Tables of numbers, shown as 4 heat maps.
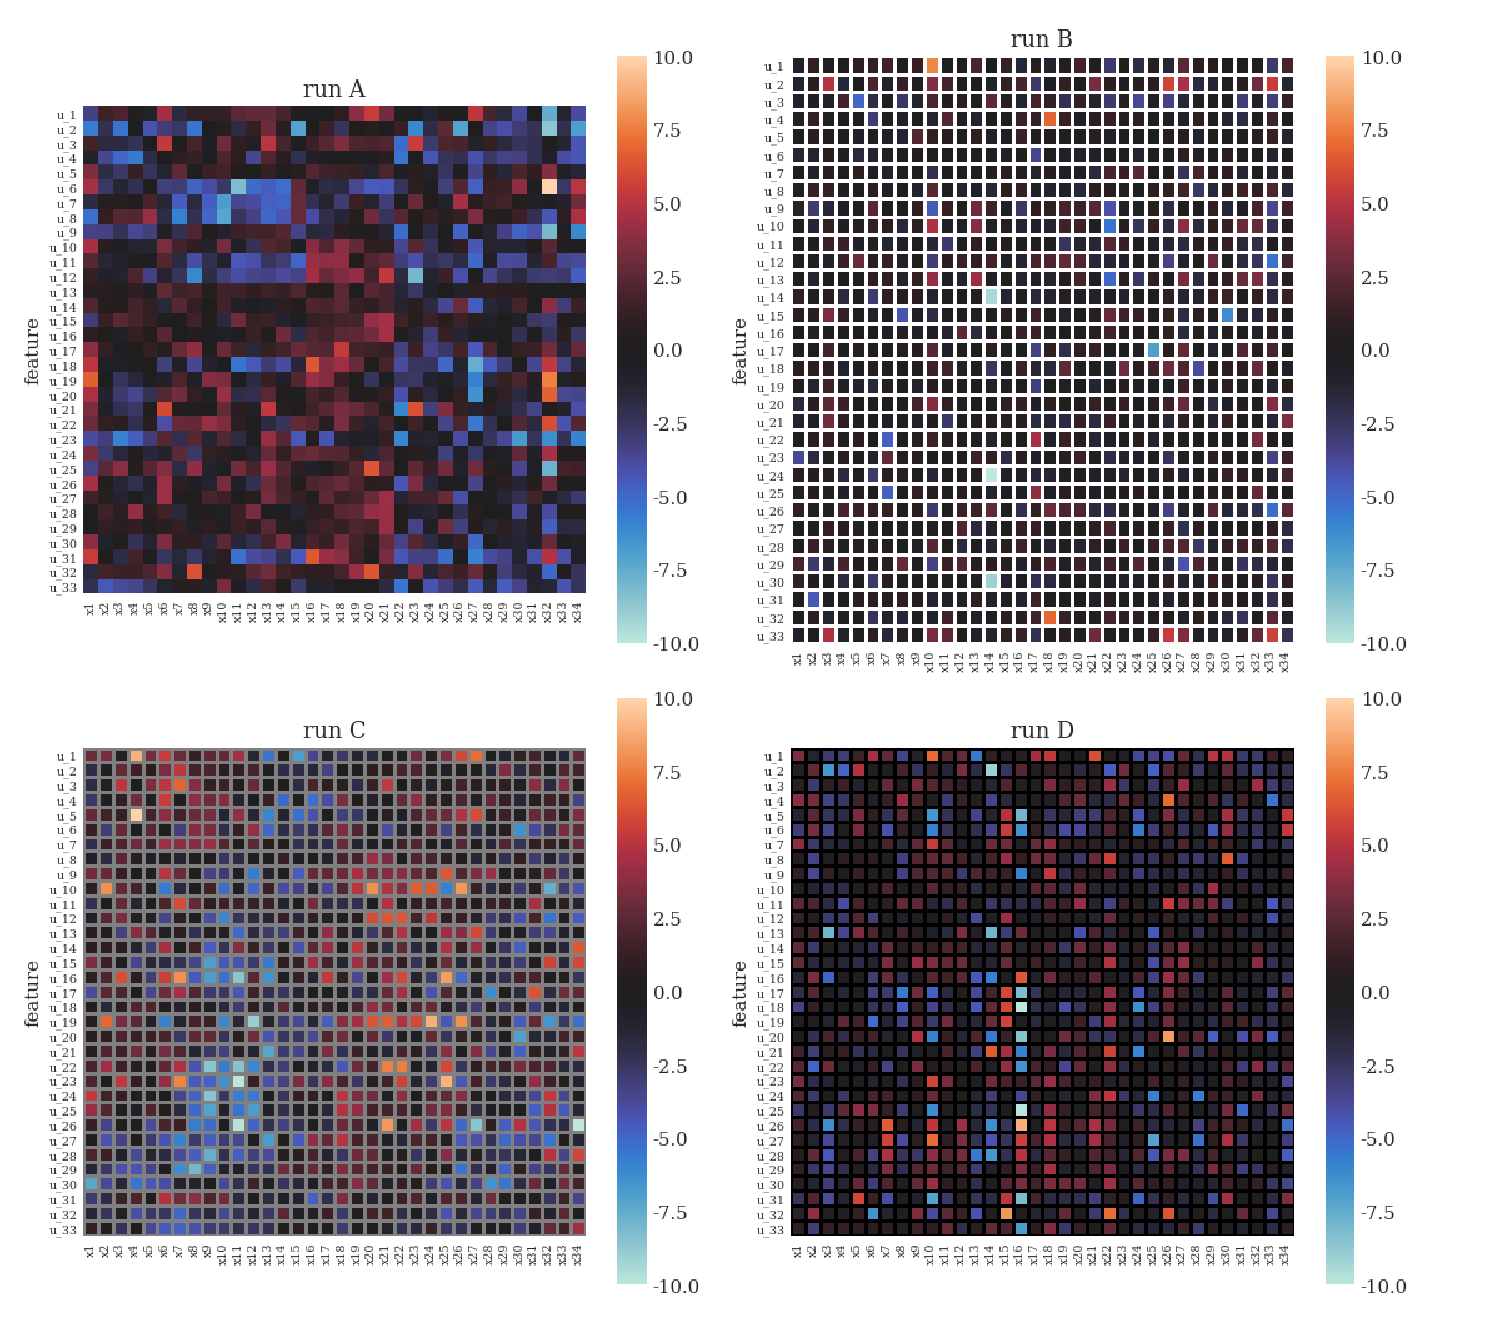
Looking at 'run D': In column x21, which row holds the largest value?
u_1
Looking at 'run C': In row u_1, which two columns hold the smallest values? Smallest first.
x15, x13
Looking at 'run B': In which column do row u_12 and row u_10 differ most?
x10
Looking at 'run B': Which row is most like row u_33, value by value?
u_2
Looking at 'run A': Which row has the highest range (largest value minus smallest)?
u_6
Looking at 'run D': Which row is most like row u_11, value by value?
u_4
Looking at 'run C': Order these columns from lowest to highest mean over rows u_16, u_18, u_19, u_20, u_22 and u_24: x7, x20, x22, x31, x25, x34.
x34, x31, x7, x25, x20, x22
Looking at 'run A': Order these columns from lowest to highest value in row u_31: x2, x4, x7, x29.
x29, x7, x2, x4
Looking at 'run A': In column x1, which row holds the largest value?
u_19
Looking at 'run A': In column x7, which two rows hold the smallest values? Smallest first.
u_8, u_7
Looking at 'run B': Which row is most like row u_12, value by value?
u_26
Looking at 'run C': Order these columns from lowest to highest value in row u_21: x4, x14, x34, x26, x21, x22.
x14, x21, x26, x22, x4, x34
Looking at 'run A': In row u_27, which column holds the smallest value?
x26
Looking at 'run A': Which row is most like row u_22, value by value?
u_14
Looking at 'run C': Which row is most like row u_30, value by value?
u_32
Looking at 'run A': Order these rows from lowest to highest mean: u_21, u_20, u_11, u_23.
u_23, u_11, u_20, u_21
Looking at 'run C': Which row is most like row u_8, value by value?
u_18
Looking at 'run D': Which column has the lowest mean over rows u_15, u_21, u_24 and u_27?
x25
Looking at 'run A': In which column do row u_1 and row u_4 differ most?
x27
